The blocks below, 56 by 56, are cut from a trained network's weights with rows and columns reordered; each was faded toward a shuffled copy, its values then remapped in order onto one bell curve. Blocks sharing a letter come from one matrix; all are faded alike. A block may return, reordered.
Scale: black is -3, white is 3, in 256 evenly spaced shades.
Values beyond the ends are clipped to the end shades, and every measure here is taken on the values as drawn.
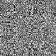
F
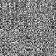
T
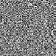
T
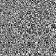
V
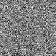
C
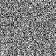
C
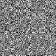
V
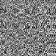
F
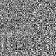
V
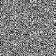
V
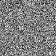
C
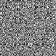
T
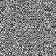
T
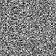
C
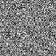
C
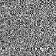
V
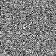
F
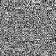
F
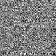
T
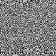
T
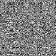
V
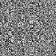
V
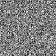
C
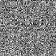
T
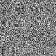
C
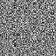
F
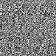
V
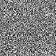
V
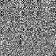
V
